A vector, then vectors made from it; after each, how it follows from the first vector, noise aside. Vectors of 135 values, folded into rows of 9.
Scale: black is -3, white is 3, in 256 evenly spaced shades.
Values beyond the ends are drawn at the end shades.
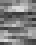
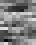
negated.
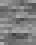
reversed, negated, shrunk.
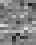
reversed, negated, partly zeroed.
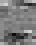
reversed, negated, partly zeroed.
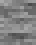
reversed, negated, shrunk.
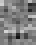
reversed, negated, partly zeroed.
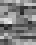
wrapped around.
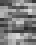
reversed.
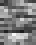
reversed.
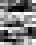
negated, scaled up.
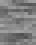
reversed, negated, shrunk.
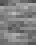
wrapped around, negated, shrunk.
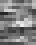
wrapped around.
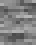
reversed, negated, shrunk.
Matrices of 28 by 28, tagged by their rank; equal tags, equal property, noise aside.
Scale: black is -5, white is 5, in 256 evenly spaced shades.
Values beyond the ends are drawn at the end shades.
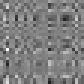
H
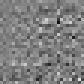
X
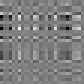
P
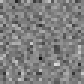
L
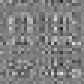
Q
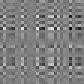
P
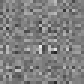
X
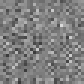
L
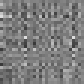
Q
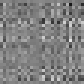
H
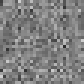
L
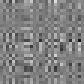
H
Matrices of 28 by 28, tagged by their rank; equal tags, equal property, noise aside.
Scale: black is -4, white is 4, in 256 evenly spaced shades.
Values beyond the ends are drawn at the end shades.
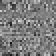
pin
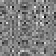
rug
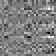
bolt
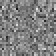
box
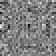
pin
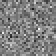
box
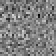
pin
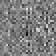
pin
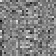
pin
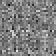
pin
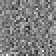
box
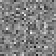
pin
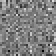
pin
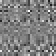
bolt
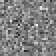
box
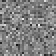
box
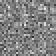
box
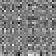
bolt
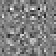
rug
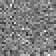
box
